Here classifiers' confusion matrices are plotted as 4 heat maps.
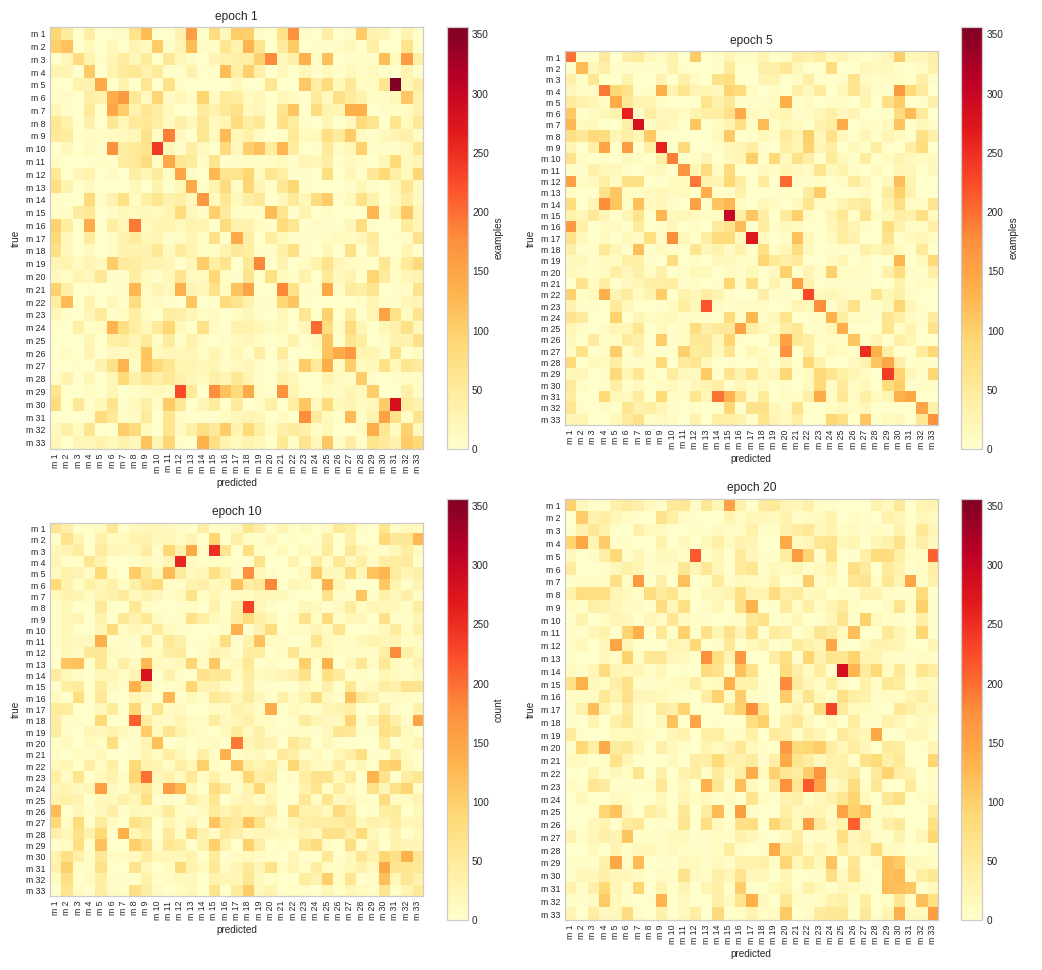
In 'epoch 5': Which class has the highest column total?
m 15
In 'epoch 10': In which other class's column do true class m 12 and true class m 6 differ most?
m 20
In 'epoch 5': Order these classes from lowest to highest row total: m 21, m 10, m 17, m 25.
m 21, m 10, m 25, m 17
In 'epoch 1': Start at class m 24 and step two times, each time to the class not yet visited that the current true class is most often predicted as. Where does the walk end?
m 7
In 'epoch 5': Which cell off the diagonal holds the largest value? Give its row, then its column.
m 23, m 13
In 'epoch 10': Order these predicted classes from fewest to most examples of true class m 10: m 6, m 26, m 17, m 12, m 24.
m 12, m 24, m 26, m 6, m 17
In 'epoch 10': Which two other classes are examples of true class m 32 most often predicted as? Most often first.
m 30, m 25
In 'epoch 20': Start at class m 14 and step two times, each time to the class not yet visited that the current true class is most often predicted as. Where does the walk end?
m 16
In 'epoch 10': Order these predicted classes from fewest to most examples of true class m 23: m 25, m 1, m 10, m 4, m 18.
m 4, m 10, m 1, m 25, m 18
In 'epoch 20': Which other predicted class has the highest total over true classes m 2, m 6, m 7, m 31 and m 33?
m 30
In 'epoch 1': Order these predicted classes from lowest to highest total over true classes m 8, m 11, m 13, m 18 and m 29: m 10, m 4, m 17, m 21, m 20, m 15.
m 20, m 4, m 10, m 17, m 15, m 21
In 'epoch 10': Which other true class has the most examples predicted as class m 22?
m 26
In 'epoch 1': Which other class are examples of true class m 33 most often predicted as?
m 14
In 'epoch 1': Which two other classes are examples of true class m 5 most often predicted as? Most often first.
m 31, m 23
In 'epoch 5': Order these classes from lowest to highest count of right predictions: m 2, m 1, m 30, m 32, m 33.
m 30, m 2, m 32, m 33, m 1
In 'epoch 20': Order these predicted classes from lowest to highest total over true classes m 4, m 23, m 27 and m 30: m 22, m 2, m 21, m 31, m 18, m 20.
m 18, m 31, m 21, m 2, m 22, m 20
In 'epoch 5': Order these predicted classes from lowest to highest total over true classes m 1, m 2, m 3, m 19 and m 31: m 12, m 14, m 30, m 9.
m 9, m 12, m 14, m 30
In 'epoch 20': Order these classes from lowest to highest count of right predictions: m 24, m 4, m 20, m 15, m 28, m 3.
m 24, m 3, m 28, m 4, m 15, m 20
